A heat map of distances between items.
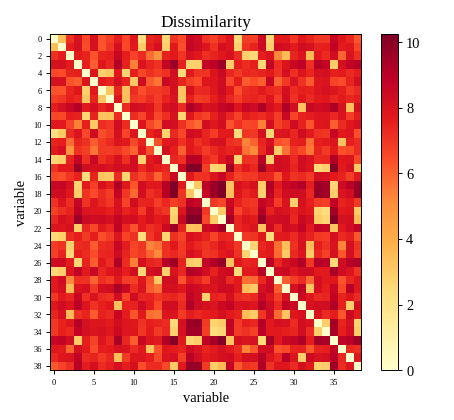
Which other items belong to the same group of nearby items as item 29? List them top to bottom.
2, 24, 25, 32
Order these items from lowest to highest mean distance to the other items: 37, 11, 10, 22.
11, 10, 22, 37
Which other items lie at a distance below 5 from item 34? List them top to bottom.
15, 20, 21, 33, 38
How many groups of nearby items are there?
10
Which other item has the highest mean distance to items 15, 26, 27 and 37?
29
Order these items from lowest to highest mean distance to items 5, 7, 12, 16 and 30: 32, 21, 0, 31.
32, 0, 31, 21
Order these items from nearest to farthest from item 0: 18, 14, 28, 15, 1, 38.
14, 1, 38, 15, 28, 18
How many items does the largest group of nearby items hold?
6
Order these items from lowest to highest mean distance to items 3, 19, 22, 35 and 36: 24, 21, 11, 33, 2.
24, 2, 11, 33, 21
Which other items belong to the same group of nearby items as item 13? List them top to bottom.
28
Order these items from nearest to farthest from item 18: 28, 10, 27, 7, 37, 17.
17, 10, 7, 28, 37, 27
